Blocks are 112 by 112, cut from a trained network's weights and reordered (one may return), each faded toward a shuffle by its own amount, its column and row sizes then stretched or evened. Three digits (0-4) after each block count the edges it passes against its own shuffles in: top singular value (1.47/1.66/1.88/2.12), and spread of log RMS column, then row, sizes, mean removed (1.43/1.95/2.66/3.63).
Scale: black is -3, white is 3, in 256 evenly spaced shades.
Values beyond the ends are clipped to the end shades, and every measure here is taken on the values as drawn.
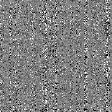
0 4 2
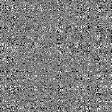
3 3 3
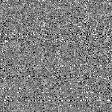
1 2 3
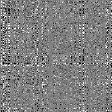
4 4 3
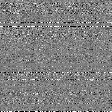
3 0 4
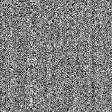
2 2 1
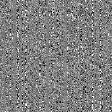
1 4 0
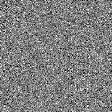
2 1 1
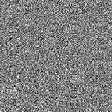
4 1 0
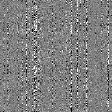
3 4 1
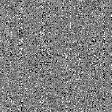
1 3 2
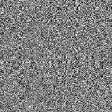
3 2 2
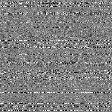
4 0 4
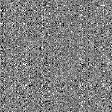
2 3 2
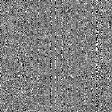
2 4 1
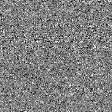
0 0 3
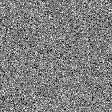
0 0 0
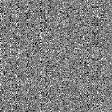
2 3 0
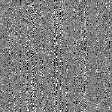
1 4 0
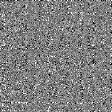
0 3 2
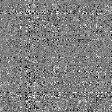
1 3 4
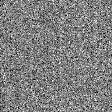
0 1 0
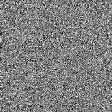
3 0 1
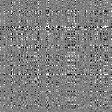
4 4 4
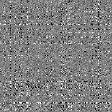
3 3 4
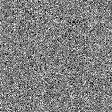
0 0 0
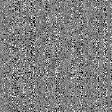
2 4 2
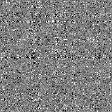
1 3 3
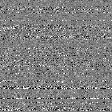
1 1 4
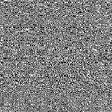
4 0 3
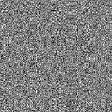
4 2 1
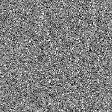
1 1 0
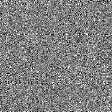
2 2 2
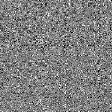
2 2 2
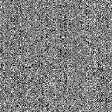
2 3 1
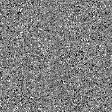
0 2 1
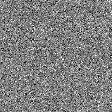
1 1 1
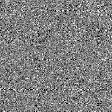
0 1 2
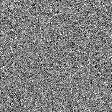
0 1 0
